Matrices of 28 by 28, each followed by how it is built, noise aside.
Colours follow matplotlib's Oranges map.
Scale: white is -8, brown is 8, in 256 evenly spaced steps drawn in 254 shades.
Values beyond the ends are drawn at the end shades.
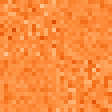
block diagonal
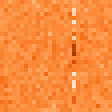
uneven columns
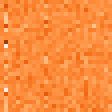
uneven columns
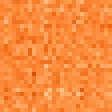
low rank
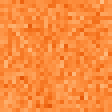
noise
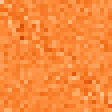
banded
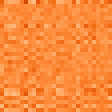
low rank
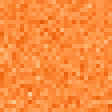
noise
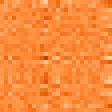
low rank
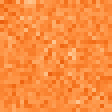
block diagonal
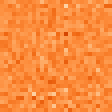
low rank
